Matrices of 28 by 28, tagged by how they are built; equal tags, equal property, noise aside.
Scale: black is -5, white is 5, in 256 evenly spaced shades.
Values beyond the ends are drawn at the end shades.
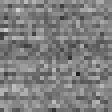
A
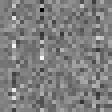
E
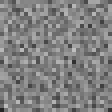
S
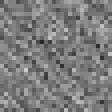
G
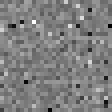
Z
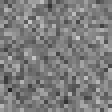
G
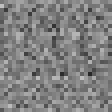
S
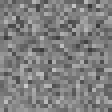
S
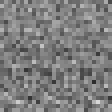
S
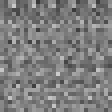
S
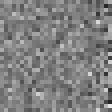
E
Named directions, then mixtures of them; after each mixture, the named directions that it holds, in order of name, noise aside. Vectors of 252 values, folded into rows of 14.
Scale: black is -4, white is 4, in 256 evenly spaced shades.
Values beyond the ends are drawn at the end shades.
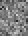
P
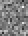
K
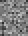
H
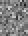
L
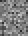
H.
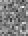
H, K.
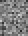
H.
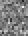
K.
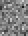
K.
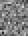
H, K.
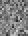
L, P.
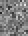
L.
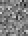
L.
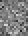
H, P.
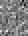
K, L.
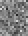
P.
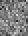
P.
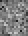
H, P.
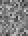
L, P.
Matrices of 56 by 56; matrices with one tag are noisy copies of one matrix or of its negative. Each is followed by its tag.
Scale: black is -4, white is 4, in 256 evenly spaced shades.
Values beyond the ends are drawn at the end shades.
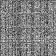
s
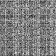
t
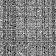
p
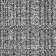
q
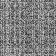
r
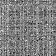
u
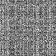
u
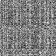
q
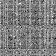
q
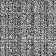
s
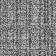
q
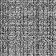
u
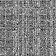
t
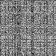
s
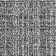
t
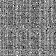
q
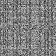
q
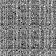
q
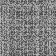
u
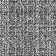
u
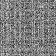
r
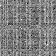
q
